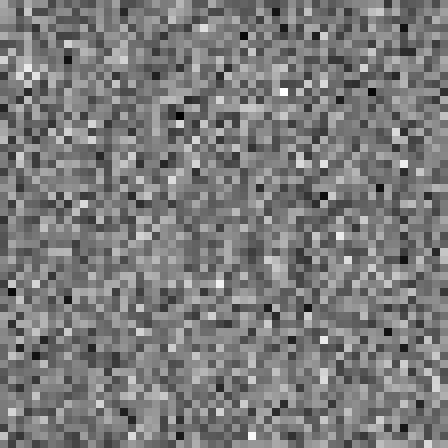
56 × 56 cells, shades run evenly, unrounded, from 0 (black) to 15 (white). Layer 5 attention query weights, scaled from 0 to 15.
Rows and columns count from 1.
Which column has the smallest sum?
14
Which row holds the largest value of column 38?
21
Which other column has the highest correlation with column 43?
18
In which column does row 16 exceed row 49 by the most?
31
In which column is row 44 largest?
22
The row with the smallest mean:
26
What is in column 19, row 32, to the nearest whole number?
6
